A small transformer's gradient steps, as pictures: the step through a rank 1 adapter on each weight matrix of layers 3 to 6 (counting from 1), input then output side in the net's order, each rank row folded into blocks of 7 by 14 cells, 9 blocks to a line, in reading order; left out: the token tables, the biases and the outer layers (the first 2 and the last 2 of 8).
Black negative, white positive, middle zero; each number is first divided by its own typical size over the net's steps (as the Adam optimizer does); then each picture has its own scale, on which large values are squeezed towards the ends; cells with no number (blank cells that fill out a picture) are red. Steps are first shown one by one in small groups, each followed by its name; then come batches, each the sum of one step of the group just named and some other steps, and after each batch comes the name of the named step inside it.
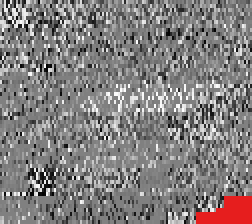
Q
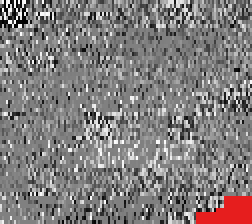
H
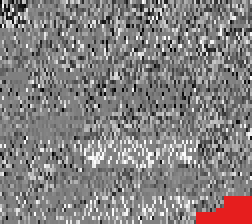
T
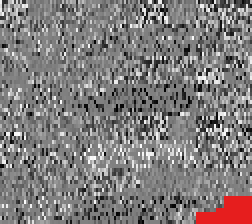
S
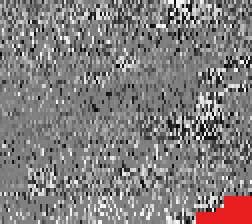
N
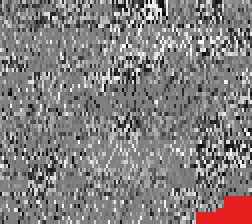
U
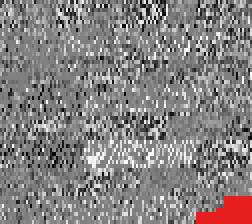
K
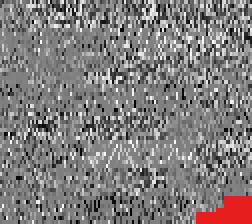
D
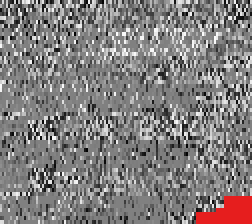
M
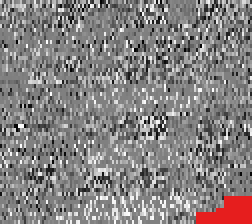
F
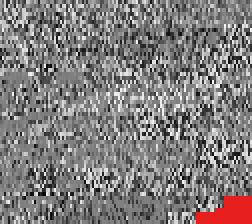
Q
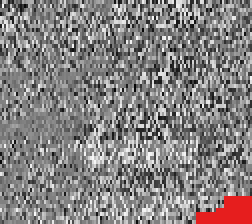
T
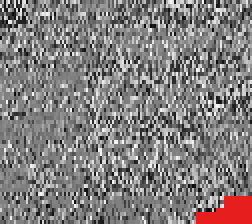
H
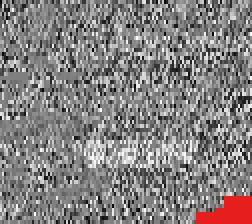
T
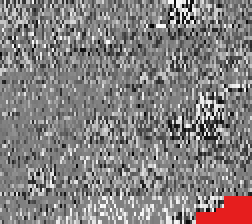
N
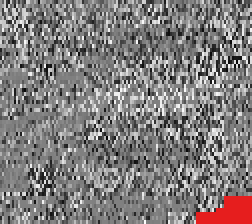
Q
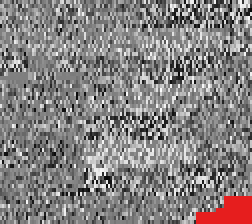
K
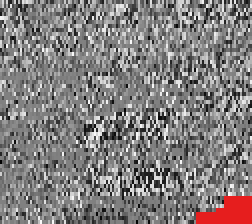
M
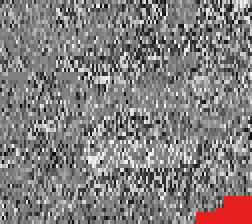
K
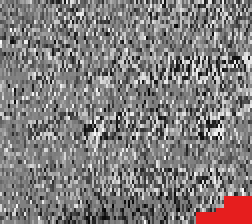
M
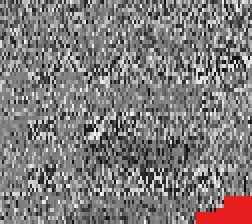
M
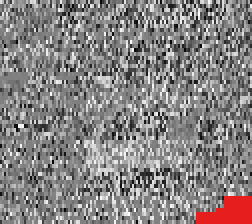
F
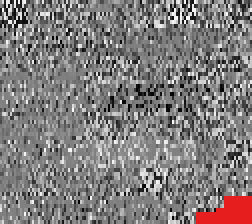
H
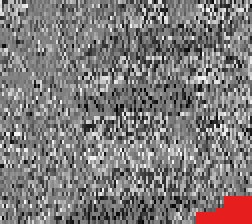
S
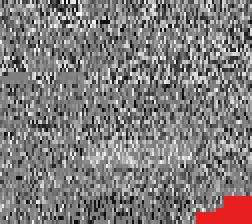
D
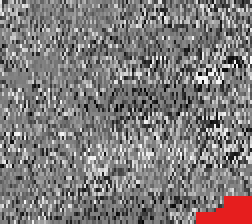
S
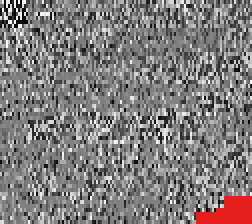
H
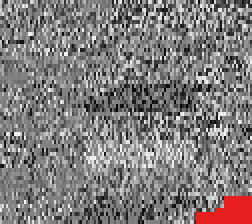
S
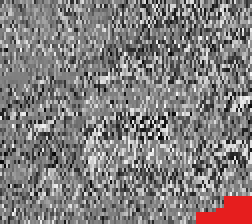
K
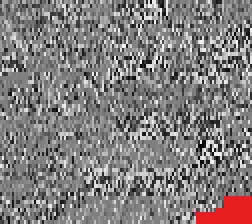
U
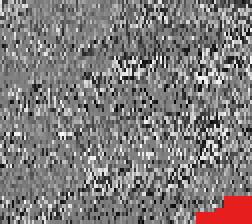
S
